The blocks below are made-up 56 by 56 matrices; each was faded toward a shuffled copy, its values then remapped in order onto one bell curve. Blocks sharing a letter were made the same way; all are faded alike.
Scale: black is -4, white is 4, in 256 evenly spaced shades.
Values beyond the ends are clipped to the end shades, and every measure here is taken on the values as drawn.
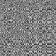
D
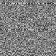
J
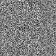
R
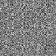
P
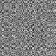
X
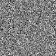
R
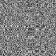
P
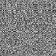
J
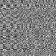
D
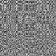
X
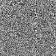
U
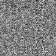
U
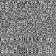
J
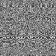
J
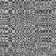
X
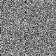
R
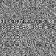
P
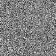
R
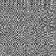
D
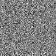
U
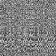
J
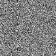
R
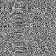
J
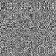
P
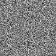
R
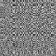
X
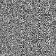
R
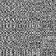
D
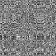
D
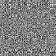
J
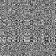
P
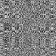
D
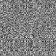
P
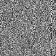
R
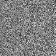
R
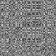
X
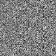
R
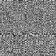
P
